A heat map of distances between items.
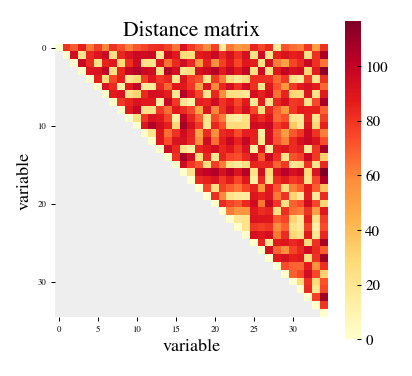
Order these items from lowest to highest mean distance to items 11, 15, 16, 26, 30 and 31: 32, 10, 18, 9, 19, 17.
9, 19, 10, 18, 17, 32
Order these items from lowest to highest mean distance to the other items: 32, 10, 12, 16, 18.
18, 10, 32, 12, 16
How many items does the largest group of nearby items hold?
12
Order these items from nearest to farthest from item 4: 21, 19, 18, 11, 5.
19, 21, 18, 11, 5
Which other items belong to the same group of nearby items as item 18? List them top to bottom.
14, 20, 29, 34
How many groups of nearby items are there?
5
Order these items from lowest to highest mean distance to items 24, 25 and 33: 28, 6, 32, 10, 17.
6, 10, 17, 32, 28
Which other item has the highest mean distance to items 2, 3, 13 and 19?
34
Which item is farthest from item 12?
10
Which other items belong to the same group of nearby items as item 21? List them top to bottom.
0, 28
